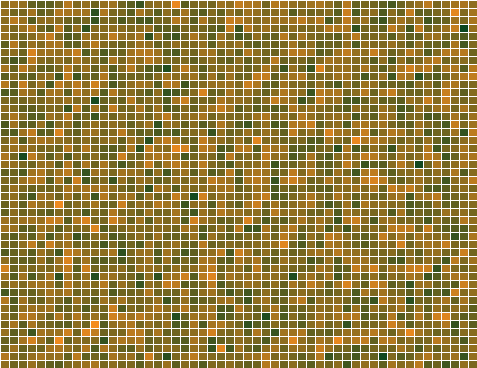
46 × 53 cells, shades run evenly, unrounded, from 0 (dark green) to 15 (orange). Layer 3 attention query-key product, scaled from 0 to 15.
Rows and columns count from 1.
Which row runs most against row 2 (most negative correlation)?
41
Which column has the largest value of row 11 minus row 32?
7
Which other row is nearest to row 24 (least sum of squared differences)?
46
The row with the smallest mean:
37
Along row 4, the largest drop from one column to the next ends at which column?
52
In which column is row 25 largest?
23
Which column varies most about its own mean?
11
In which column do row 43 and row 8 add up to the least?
12
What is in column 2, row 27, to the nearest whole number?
8
